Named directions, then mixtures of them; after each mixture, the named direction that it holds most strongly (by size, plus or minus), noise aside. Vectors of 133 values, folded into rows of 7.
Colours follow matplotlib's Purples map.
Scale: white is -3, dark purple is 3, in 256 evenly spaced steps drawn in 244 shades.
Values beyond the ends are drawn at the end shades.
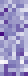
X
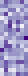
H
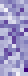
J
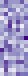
H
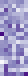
X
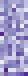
X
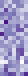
X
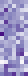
X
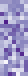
J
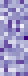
H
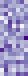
H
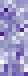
X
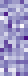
H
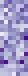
X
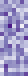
H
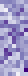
J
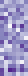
H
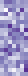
J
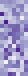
J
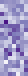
J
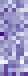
X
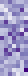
J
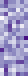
H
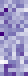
X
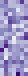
H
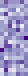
H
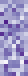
X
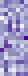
H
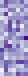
H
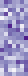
H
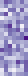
H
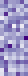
H
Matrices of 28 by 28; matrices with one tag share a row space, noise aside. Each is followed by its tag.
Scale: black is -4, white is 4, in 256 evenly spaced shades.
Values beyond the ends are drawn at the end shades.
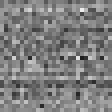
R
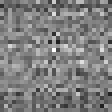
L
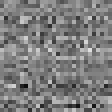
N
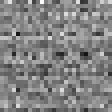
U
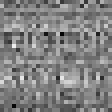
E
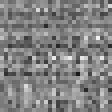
L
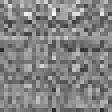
L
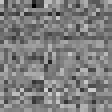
R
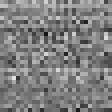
U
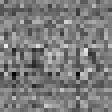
R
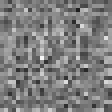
U
